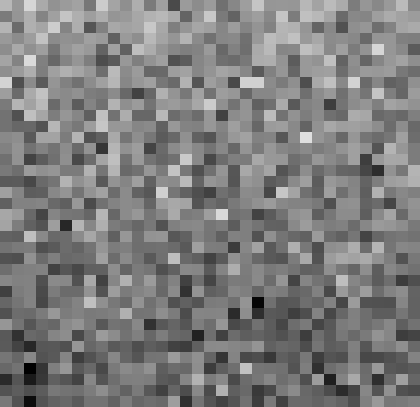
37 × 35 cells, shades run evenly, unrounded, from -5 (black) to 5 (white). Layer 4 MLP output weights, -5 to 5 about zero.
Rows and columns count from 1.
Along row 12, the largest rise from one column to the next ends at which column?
5
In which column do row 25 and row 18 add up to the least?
18
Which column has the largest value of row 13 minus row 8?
26
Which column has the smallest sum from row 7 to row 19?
13
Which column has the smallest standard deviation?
11
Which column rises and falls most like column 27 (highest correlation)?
23
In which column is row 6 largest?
3
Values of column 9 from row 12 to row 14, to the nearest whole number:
3 -1 -3
